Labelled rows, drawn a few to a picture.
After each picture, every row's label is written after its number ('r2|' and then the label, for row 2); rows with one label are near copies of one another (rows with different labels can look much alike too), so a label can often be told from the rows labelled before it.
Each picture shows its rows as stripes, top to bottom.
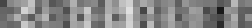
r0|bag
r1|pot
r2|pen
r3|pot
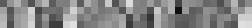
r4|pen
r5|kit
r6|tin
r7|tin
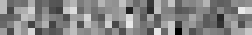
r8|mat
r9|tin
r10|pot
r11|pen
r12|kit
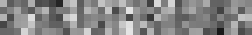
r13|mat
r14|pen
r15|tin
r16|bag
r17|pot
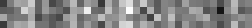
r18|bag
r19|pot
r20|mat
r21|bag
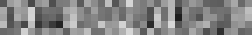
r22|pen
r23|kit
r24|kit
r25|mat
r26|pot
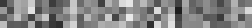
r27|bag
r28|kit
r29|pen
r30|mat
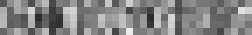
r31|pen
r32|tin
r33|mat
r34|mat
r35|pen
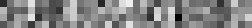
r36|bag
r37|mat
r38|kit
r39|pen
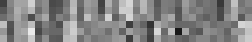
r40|bag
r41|bag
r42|pen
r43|tin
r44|kit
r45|tin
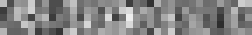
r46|tin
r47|bag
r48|pen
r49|pot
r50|mat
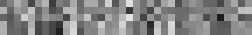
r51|pen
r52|tin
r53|pot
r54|mat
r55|mat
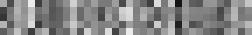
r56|kit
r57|bag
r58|bag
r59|kit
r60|pen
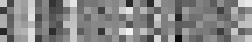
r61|tin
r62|bag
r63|kit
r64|tin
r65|bag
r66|kit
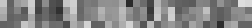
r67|tin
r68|mat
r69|mat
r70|pot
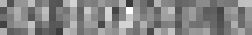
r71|tin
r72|pen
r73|pen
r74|bag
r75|mat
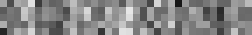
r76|kit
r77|pot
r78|pot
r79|mat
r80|bag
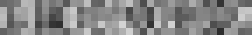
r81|pot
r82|tin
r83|tin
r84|mat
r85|pot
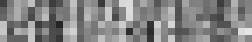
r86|bag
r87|pen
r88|pen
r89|mat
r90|tin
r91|mat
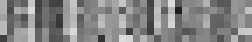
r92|mat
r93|kit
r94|mat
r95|mat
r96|tin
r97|bag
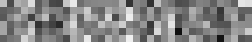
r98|tin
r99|pot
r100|pen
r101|mat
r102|kit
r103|pot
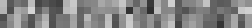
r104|mat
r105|tin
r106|pen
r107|pen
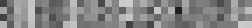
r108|bag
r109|kit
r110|bag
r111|tin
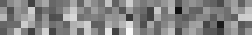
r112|pen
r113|kit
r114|tin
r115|pot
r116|pen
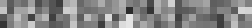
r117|mat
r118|tin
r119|pen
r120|bag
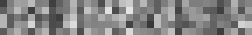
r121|bag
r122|pen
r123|mat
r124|tin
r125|pen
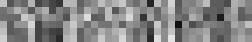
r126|mat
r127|pen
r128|pot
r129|kit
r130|mat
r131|mat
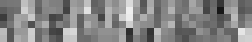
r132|pot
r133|pot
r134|bag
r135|pen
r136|tin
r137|tin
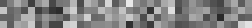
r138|pen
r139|mat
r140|pot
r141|tin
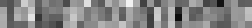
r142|pot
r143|kit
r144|kit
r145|mat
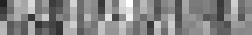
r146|bag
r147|bag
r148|pen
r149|mat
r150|mat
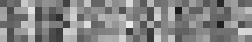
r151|pot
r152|kit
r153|mat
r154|pot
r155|tin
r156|mat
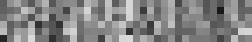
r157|pen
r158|pot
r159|pen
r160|mat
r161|tin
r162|bag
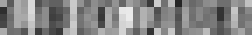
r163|kit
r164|bag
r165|bag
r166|bag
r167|mat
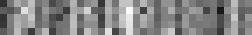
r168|bag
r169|pot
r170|bag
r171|bag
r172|pen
